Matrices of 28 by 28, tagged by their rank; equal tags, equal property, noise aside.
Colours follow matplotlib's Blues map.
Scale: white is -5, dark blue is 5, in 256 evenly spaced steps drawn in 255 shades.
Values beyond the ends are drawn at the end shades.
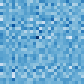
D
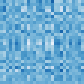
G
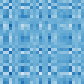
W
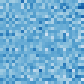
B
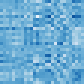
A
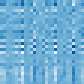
W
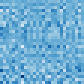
A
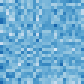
D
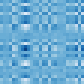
W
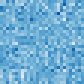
B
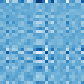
W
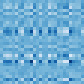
W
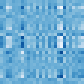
W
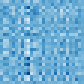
G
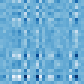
W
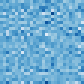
D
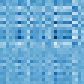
W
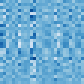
G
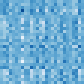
G
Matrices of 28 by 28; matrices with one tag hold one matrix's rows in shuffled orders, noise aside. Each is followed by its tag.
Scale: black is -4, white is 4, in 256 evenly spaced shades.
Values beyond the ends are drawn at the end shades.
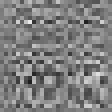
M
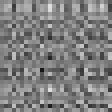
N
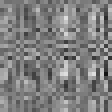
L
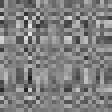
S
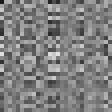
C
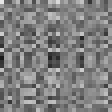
C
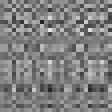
N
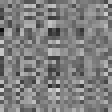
C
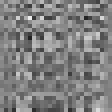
M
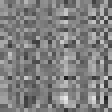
L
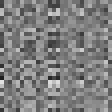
C
